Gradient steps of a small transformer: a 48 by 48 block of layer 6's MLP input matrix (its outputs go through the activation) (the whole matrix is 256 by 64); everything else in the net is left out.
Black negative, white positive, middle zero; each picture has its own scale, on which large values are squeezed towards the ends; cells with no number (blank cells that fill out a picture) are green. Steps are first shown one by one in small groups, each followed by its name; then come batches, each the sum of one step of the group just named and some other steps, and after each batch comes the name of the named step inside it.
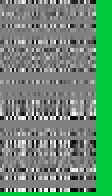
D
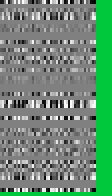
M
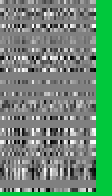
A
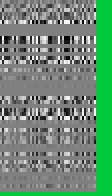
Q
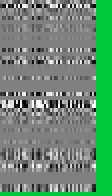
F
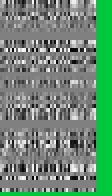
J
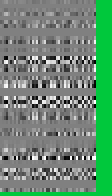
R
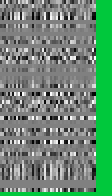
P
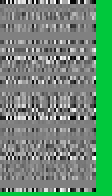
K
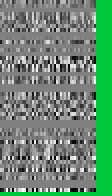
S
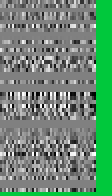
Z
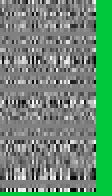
A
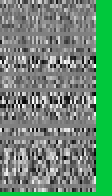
S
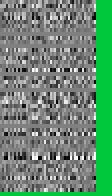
P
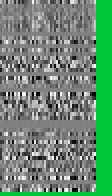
S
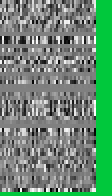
Q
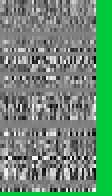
J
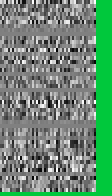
J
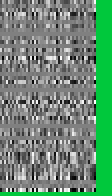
A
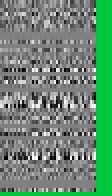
M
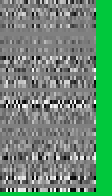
R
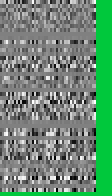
S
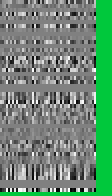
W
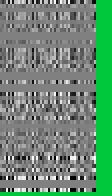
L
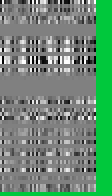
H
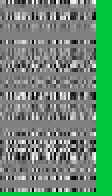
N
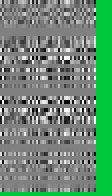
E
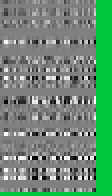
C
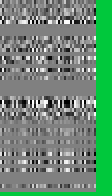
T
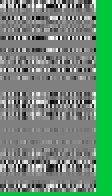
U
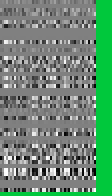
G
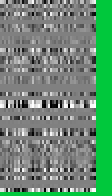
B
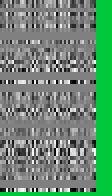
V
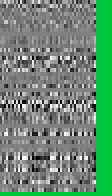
E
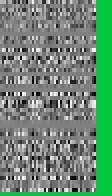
B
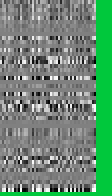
H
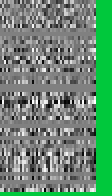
T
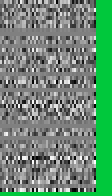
V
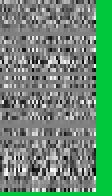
G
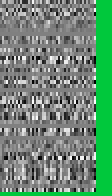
W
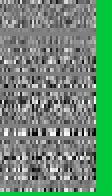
E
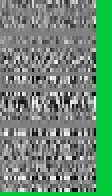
C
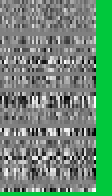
G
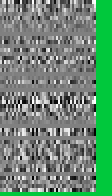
U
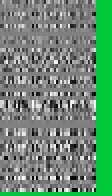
B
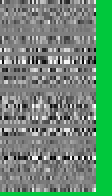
H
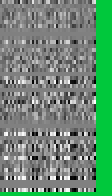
C
